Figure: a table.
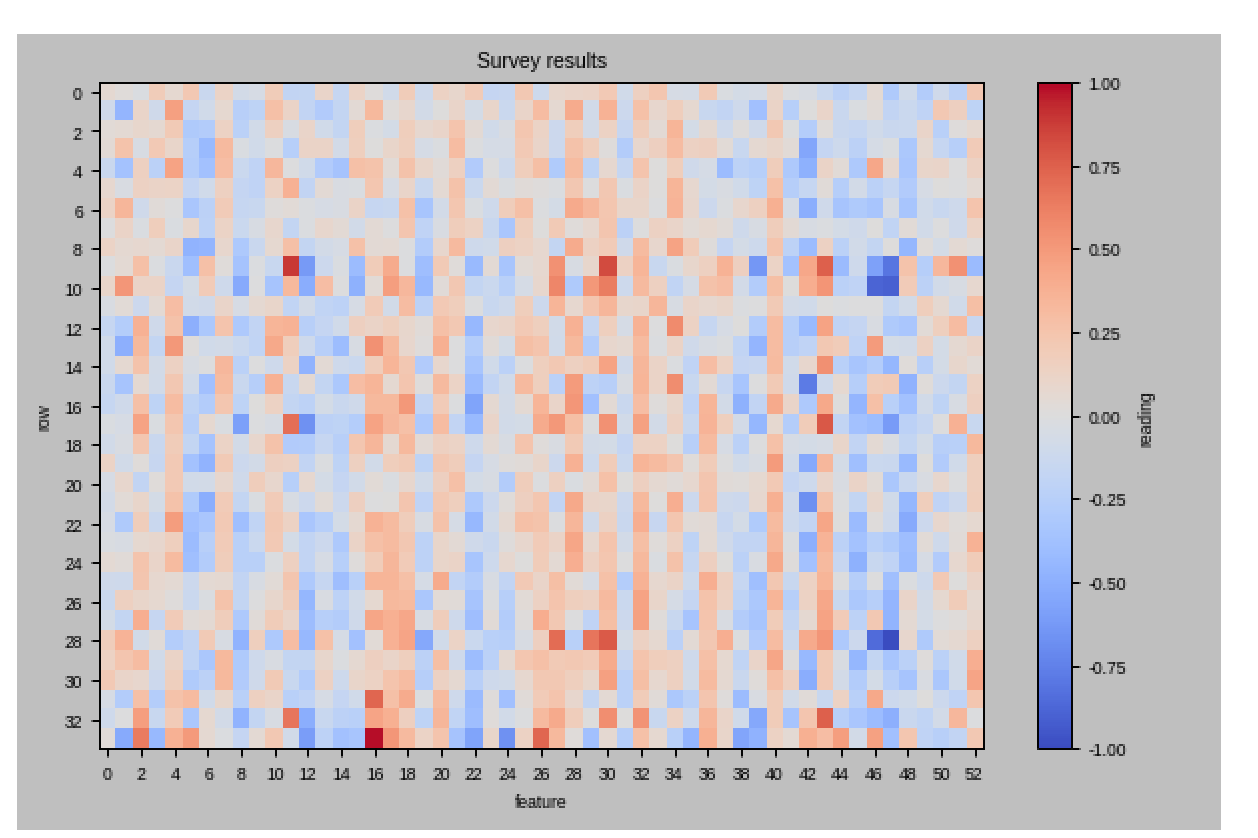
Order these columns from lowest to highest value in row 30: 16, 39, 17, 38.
38, 39, 16, 17
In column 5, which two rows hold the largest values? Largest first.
33, 31
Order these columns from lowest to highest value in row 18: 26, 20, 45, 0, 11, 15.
11, 45, 0, 26, 20, 15
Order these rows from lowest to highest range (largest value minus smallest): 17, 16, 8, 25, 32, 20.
20, 25, 8, 16, 32, 17
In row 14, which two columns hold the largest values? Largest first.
43, 30
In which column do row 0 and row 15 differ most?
42
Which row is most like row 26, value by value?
14
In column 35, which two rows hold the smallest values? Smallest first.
33, 27
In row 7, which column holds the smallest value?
24
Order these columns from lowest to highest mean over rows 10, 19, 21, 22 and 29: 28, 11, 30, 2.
11, 2, 28, 30
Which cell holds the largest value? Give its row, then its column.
33, 16
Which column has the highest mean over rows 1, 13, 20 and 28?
30
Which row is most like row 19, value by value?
21
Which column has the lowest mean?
47
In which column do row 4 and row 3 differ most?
1
